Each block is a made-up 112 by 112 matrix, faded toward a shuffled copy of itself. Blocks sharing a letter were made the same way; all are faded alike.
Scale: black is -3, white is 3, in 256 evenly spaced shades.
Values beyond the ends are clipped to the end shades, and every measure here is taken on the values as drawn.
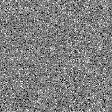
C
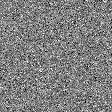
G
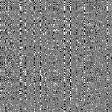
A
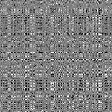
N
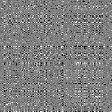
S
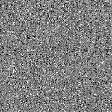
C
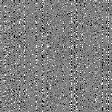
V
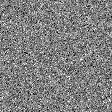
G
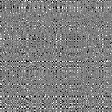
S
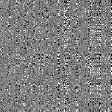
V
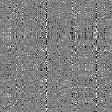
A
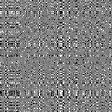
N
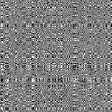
N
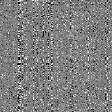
V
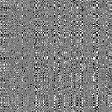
A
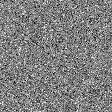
G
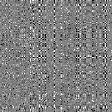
A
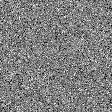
G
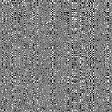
A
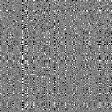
A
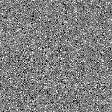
C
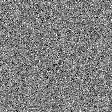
G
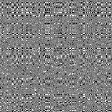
S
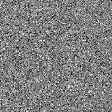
C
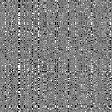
A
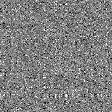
C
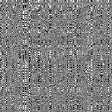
A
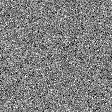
G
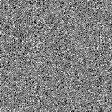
C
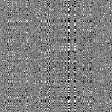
A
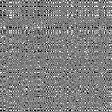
S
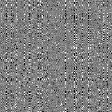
A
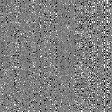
V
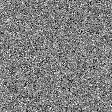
G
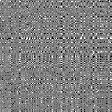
S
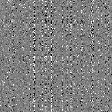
V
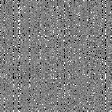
V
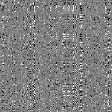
V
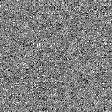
C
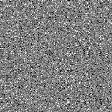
C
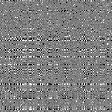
S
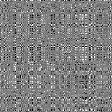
N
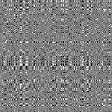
S
